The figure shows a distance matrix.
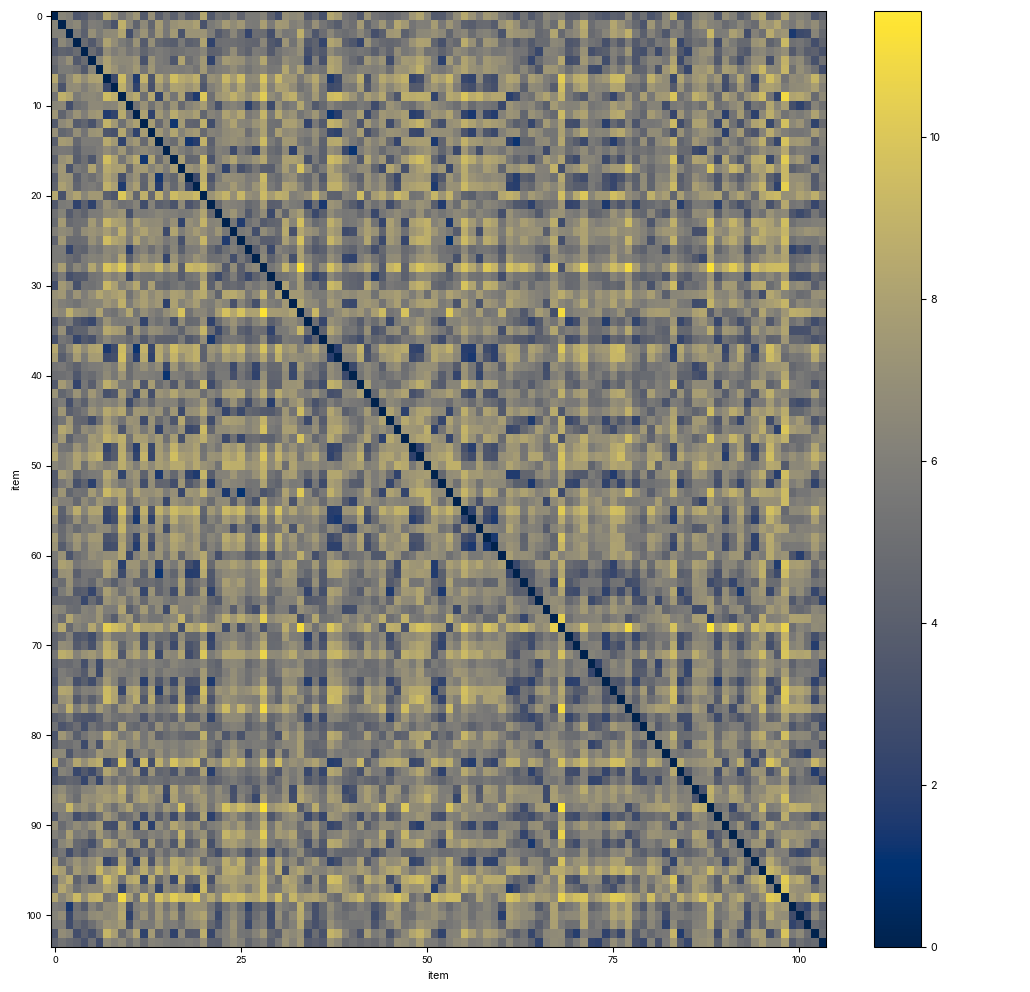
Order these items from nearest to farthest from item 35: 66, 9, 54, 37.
66, 54, 9, 37
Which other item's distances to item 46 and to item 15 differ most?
32
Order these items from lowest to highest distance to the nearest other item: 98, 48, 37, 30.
37, 48, 30, 98
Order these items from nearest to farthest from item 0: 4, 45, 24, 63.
4, 45, 63, 24
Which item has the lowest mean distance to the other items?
36
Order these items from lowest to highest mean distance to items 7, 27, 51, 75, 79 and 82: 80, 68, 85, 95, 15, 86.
85, 15, 80, 86, 95, 68
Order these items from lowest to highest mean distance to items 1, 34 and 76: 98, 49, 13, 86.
13, 86, 49, 98
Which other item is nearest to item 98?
50
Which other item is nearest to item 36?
21
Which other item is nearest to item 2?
99
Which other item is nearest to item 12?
16
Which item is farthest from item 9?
98
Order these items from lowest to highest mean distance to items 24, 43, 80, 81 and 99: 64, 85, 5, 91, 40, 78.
85, 40, 78, 64, 5, 91
